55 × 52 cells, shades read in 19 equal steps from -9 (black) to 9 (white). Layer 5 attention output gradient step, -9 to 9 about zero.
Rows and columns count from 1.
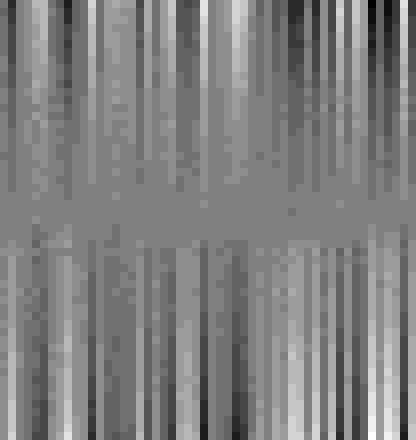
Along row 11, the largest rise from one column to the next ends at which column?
51
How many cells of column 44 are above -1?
38
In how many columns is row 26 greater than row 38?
17
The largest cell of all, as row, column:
55, 47
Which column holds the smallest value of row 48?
26
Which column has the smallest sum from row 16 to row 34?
49
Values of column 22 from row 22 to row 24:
1 1 0
